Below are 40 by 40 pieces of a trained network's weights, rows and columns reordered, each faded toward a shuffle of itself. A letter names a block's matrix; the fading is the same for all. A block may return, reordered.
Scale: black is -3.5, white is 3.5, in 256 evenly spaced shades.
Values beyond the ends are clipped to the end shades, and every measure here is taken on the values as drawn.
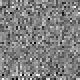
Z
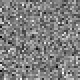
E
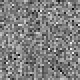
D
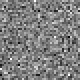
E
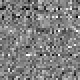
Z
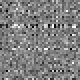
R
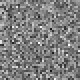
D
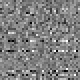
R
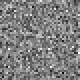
D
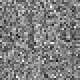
D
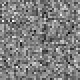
D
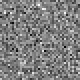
D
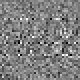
Z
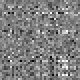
R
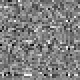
Z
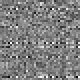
R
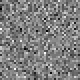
E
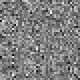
E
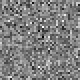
E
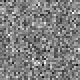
D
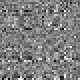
R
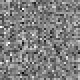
E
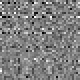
R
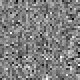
E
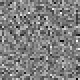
E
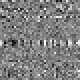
R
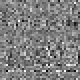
Z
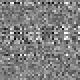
R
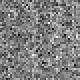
D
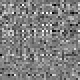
R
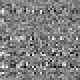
R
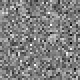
E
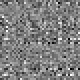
Z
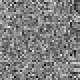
E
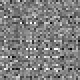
R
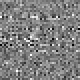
Z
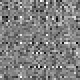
R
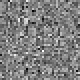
E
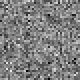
E
